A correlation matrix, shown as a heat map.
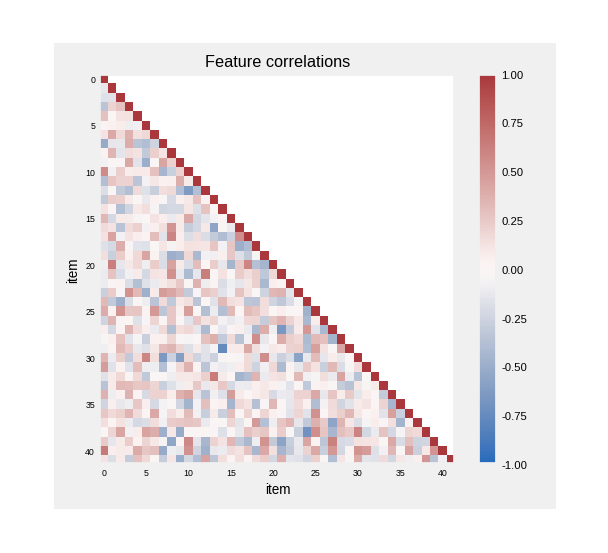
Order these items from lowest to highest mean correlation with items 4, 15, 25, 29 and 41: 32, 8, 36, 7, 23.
7, 32, 23, 8, 36
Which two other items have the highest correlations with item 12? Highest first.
21, 41
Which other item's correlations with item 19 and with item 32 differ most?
30
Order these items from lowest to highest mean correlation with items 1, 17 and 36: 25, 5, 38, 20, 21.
5, 21, 38, 25, 20
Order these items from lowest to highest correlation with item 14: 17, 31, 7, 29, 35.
29, 17, 7, 31, 35
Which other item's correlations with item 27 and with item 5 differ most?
38
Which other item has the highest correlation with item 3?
23
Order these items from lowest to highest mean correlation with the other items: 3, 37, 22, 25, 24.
24, 22, 37, 3, 25
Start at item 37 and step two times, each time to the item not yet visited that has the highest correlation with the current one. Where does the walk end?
28
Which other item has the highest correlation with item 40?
0
